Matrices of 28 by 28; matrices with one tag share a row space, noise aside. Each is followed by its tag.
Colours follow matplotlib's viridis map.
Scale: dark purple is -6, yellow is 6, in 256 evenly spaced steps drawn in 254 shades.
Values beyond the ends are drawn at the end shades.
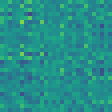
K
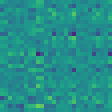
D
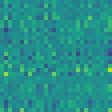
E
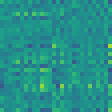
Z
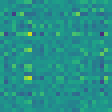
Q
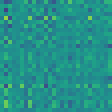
E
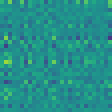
E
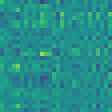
Z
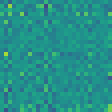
E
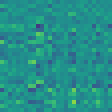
D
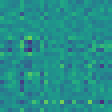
K
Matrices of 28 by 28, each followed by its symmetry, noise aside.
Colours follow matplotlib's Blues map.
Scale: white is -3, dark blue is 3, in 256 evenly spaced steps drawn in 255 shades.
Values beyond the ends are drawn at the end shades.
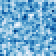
antisymmetric.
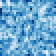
same after a half turn.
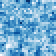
no symmetry.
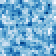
no symmetry.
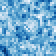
symmetric across the other diagonal.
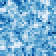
symmetric.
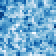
no symmetry.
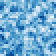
no symmetry.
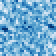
same after a half turn.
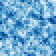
same after a half turn.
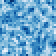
symmetric across the other diagonal.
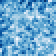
symmetric.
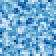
antisymmetric.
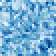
symmetric.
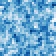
no symmetry.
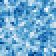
symmetric across the other diagonal.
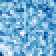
symmetric across the other diagonal.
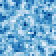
symmetric.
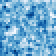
antisymmetric.
